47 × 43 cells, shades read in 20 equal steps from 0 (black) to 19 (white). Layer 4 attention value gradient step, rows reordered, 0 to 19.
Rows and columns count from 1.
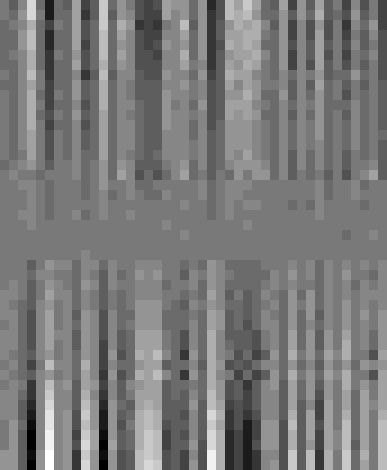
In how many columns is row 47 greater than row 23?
23
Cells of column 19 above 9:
19
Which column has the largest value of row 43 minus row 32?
6
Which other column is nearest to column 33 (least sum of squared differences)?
39
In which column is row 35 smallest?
12
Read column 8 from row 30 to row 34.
10 10 10 10 10
